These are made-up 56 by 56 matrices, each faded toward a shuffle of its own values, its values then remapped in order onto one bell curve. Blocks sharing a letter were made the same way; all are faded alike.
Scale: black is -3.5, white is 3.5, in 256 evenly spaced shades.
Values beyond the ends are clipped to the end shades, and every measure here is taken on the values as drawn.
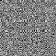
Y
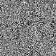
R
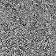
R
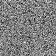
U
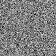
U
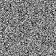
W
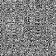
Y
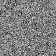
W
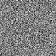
Y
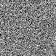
W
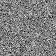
U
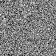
U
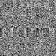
Y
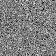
U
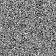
W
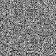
Y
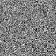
Y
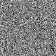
R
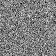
U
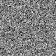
W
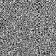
Y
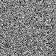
W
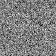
W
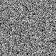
U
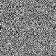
Y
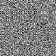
Y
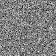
U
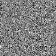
R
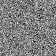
U
